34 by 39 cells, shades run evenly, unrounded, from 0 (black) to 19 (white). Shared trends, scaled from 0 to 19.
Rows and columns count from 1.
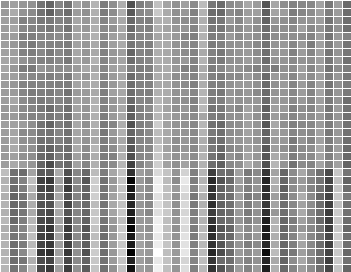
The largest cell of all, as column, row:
18, 32
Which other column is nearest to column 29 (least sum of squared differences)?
20
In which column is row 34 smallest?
15
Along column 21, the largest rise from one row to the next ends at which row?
22
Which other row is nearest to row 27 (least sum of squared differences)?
25
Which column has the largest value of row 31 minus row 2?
21
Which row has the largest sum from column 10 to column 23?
24
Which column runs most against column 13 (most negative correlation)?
3
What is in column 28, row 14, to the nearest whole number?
12
